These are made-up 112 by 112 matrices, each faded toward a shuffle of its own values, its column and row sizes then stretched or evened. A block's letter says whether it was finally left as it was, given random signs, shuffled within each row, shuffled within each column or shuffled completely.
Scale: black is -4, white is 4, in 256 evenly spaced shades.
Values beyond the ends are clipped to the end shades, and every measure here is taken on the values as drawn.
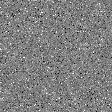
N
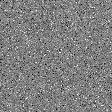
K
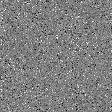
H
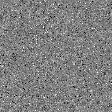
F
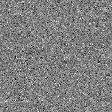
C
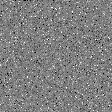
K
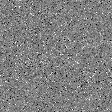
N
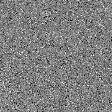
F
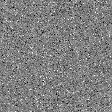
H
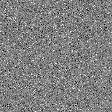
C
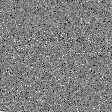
N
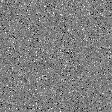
F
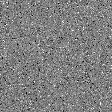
H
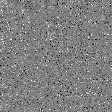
C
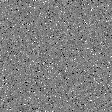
K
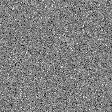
H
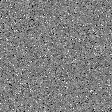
K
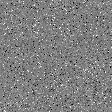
H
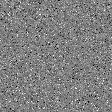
K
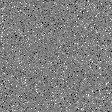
H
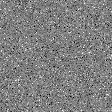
N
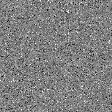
F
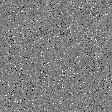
F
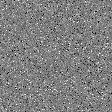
K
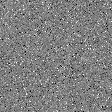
K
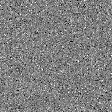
C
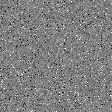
H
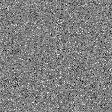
C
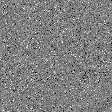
C
